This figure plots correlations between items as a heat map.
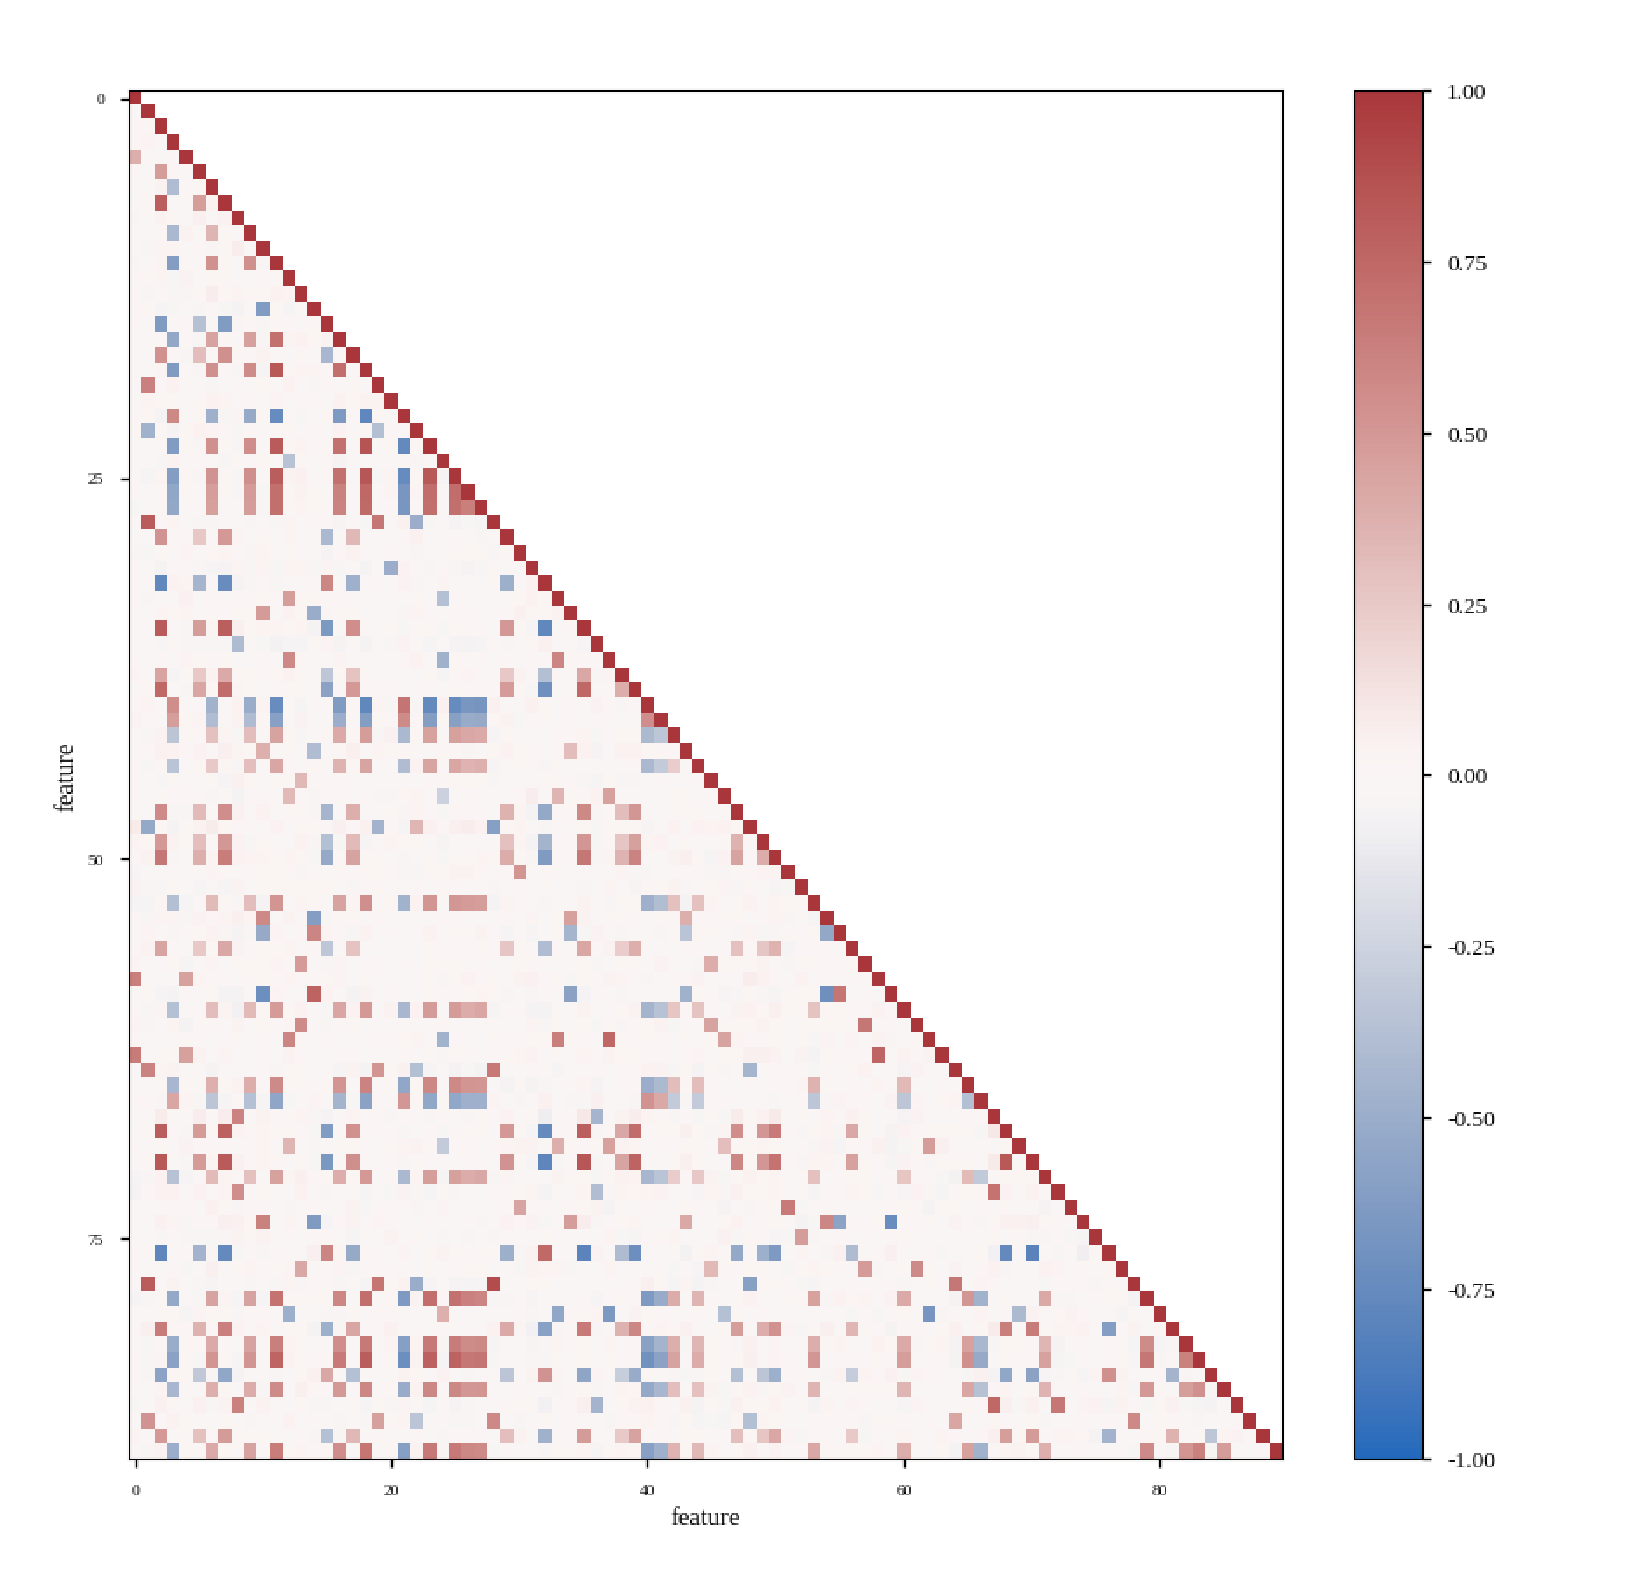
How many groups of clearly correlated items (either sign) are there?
11
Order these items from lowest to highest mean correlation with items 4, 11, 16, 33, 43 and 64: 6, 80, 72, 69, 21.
21, 80, 72, 69, 6
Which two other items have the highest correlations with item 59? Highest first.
14, 55
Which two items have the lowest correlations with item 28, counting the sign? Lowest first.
48, 22
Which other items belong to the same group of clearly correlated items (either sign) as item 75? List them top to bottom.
52
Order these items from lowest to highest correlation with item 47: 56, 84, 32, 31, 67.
32, 84, 31, 67, 56
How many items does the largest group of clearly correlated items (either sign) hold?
25
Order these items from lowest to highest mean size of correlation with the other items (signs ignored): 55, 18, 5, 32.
55, 5, 32, 18
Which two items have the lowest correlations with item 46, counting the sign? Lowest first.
80, 24
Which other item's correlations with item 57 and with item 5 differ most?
61
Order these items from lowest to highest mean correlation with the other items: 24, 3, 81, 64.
3, 24, 64, 81
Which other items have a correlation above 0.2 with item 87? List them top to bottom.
1, 19, 28, 64, 78
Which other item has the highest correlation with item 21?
40
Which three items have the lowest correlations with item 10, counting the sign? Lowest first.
59, 14, 55
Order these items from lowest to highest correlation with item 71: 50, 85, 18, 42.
50, 42, 85, 18
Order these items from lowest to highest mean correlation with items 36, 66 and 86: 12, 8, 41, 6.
6, 12, 8, 41
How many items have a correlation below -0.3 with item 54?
3
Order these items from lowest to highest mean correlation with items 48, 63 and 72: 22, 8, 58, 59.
59, 22, 8, 58
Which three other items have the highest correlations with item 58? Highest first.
63, 0, 4
